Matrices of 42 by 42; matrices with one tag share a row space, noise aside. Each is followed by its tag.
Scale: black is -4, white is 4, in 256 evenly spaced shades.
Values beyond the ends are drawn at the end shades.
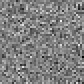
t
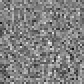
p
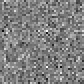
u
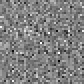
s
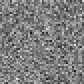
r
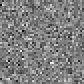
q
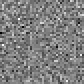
t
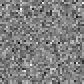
t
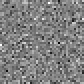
t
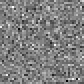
q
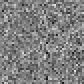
u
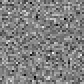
q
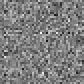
u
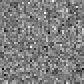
u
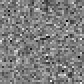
r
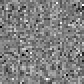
t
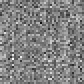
p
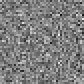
t
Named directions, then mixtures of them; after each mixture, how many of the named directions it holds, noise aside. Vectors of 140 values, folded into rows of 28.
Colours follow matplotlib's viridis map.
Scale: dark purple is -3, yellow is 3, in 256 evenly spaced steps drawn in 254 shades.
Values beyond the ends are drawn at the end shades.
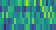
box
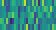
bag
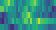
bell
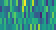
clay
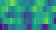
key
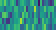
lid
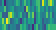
two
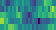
one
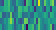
two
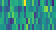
three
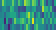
three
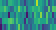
three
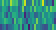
three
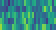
three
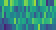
four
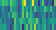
four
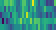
three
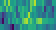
one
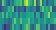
one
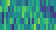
two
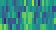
three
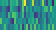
two
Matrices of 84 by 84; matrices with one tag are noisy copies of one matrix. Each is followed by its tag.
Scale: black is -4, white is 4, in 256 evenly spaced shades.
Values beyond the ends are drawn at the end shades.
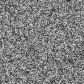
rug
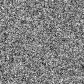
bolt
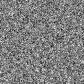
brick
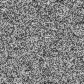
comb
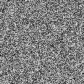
brick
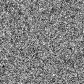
rug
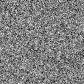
rug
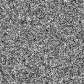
bolt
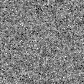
comb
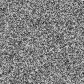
brick
